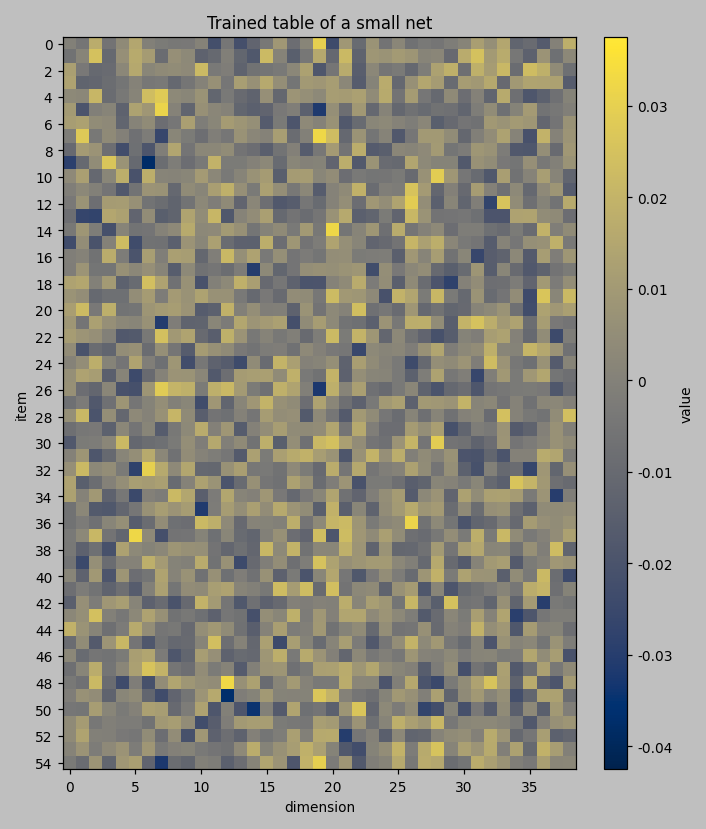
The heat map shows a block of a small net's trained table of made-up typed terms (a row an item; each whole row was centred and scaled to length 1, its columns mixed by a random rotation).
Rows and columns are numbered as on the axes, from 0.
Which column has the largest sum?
20
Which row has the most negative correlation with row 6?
38
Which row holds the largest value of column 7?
5
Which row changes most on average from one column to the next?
50
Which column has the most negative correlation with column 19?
7
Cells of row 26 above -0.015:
33
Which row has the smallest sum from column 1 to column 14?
54
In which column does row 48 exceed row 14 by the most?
32
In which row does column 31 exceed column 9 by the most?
21
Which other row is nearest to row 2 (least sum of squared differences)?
23
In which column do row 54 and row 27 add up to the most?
19
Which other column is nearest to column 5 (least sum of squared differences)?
31
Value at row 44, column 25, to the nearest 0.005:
-0.005
